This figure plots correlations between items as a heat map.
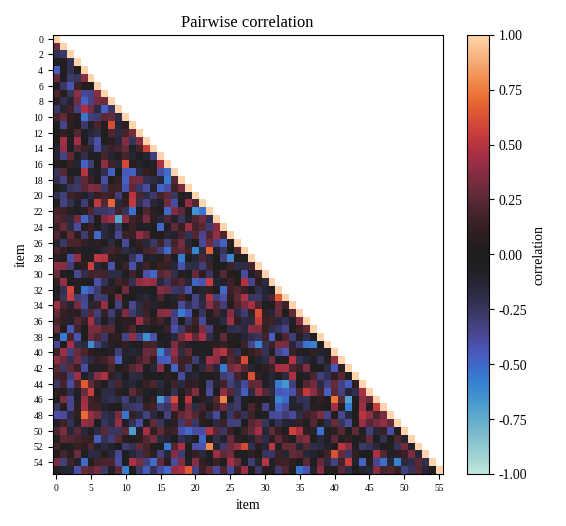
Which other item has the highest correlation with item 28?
43
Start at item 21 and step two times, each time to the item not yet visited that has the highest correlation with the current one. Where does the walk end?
11
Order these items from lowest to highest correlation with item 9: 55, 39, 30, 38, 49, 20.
20, 30, 39, 38, 55, 49
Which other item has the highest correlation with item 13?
14
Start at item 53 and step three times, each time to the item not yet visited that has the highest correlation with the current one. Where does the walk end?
24
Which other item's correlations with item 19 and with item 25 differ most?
55
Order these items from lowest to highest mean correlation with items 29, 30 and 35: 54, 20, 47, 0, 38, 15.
47, 38, 20, 54, 15, 0
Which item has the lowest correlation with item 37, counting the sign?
39
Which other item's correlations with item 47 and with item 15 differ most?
46
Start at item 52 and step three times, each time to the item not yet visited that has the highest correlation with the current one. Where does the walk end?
41
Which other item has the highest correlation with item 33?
32
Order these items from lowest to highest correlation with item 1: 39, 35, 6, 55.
6, 55, 39, 35
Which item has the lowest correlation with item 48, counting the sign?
10
